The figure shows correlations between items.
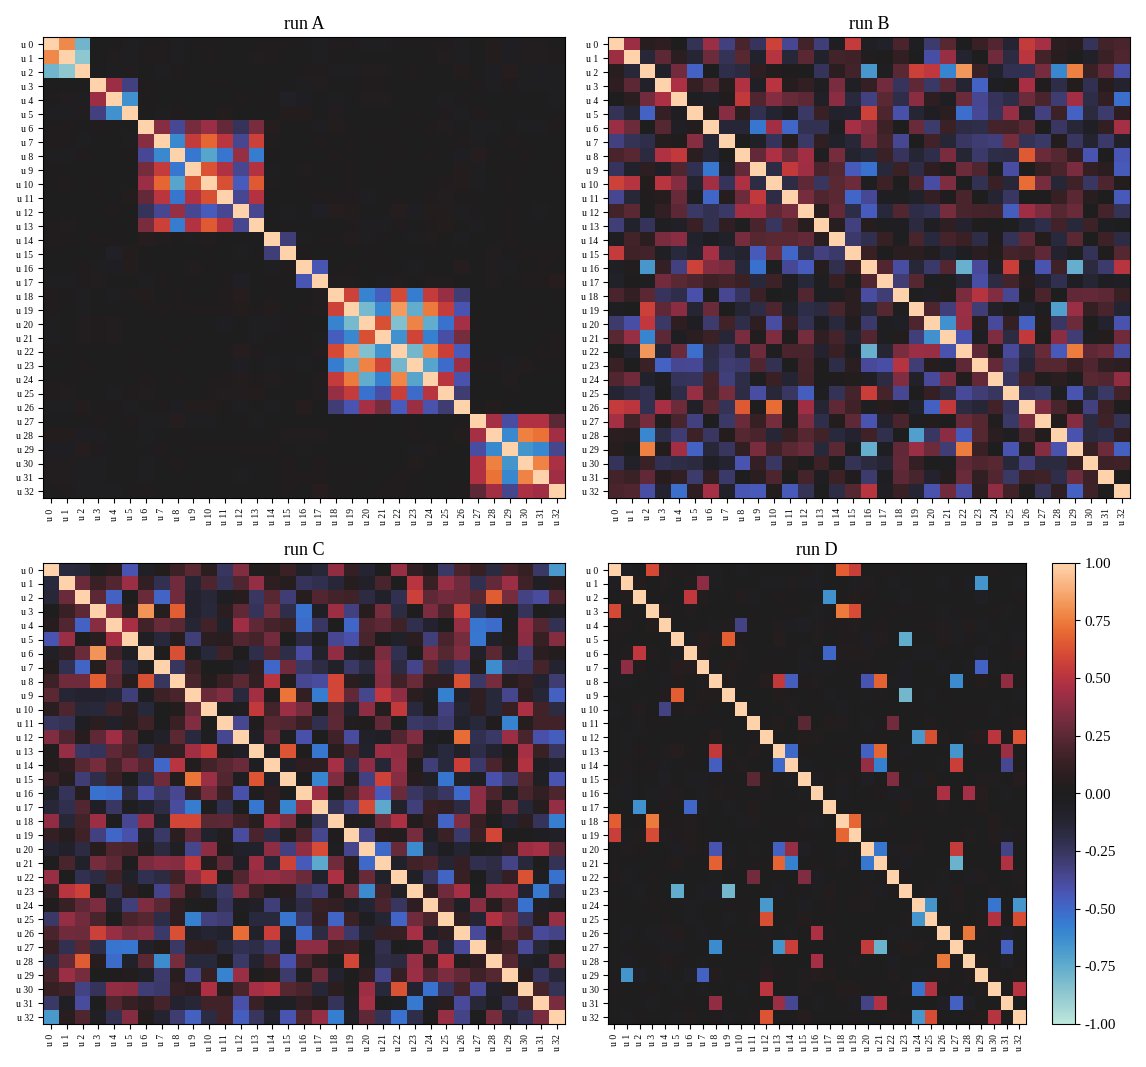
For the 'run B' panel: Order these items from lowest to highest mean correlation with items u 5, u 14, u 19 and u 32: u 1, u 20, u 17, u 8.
u 20, u 8, u 1, u 17
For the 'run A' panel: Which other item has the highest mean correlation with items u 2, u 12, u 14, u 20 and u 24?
u 8
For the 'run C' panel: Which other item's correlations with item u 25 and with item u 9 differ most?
u 15
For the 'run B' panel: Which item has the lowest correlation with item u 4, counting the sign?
u 32
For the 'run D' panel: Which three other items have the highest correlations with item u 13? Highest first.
u 21, u 8, u 31
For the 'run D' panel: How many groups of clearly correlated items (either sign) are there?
9
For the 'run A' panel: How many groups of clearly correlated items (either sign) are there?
7
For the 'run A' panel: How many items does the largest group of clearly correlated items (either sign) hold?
9
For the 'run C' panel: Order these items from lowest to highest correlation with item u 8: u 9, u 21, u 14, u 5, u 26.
u 5, u 9, u 21, u 14, u 26
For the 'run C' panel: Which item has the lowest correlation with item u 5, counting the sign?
u 27
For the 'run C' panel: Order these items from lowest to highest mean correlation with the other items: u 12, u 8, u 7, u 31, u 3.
u 7, u 31, u 12, u 3, u 8
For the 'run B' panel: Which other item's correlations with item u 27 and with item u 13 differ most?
u 0
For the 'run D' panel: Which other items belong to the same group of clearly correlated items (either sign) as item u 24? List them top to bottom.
u 12, u 25, u 30, u 32
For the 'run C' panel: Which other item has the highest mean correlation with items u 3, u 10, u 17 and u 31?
u 20
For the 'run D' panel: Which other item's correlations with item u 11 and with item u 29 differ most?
u 1
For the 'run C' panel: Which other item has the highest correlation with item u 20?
u 17
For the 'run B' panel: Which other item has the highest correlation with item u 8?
u 26
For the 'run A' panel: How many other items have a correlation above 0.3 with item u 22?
4
